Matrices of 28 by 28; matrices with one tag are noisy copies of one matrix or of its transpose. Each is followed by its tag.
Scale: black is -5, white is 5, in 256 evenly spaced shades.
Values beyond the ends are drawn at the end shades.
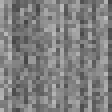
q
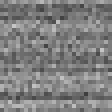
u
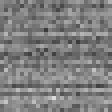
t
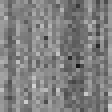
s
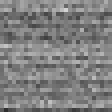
q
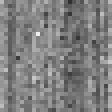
s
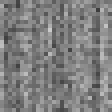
u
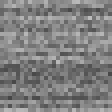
s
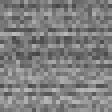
t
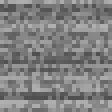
u
